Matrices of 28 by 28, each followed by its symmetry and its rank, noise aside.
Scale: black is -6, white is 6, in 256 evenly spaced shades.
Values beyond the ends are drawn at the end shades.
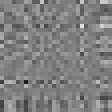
antisymmetric, rank two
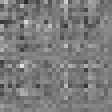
no symmetry, rank three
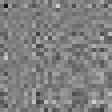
no symmetry, rank three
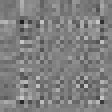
symmetric, rank two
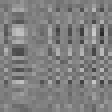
no symmetry, rank one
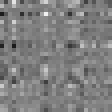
antisymmetric, rank two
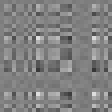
symmetric, rank one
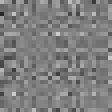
no symmetry, rank three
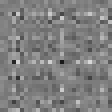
no symmetry, rank three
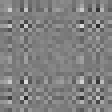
symmetric, rank one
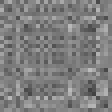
symmetric, rank two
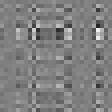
no symmetry, rank one
